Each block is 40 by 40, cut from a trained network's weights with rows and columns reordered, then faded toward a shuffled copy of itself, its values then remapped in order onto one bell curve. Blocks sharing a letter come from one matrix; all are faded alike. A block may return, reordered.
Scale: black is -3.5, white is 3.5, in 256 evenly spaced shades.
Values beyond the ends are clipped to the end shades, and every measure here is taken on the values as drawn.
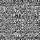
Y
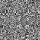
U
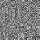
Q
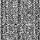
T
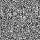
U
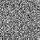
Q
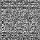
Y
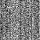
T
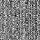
T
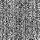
T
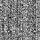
T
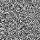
U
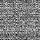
Y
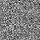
U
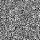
U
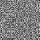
Q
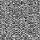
Q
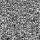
U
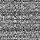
Y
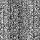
T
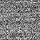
Y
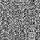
Q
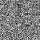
U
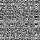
Y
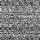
Y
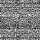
Y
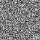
U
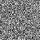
U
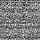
Y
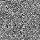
U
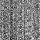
T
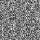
Q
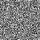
U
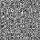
Q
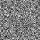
U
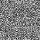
U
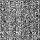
T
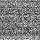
Y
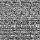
Y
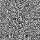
U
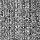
T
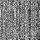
T
